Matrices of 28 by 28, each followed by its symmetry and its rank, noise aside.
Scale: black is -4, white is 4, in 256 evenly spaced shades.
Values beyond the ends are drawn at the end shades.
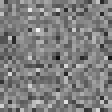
no symmetry, rank seven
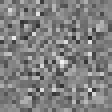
symmetric, rank seven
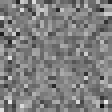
antisymmetric, rank eight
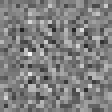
antisymmetric, rank six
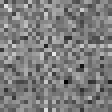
symmetric, rank six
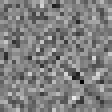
symmetric, rank six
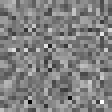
no symmetry, rank six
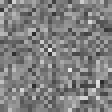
symmetric, rank seven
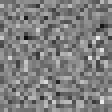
no symmetry, rank seven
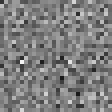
no symmetry, rank eight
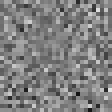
antisymmetric, rank eight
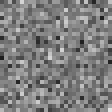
no symmetry, rank eight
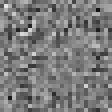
symmetric, rank seven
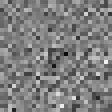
symmetric, rank six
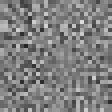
antisymmetric, rank eight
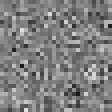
antisymmetric, rank eight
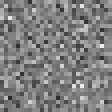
no symmetry, rank seven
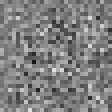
no symmetry, rank eight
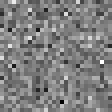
antisymmetric, rank eight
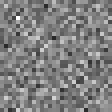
symmetric, rank seven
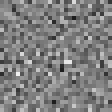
antisymmetric, rank eight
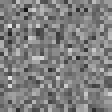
antisymmetric, rank six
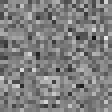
no symmetry, rank six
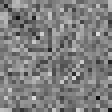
symmetric, rank seven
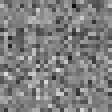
antisymmetric, rank eight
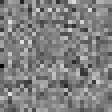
no symmetry, rank seven
